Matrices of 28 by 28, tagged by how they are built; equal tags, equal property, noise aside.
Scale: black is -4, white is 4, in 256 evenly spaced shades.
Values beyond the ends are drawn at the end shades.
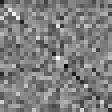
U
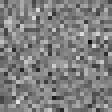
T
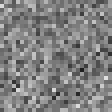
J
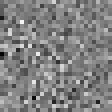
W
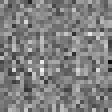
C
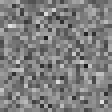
T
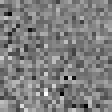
W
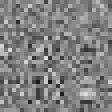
C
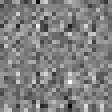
C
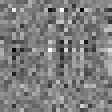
C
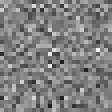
C
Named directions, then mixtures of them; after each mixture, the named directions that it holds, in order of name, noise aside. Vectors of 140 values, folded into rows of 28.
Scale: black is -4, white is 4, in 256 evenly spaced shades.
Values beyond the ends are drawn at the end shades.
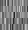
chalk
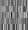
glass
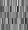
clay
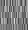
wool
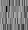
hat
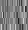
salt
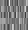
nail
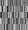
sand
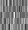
chalk.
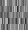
clay, sand.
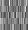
nail.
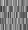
clay, glass, sand.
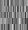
clay, glass, nail.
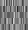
chalk, clay, sand.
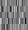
clay, sand.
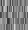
sand, wool.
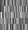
chalk, wool.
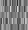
clay.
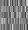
nail, wool.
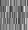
glass, hat.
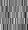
clay, hat, wool.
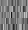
glass.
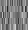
salt, sand.
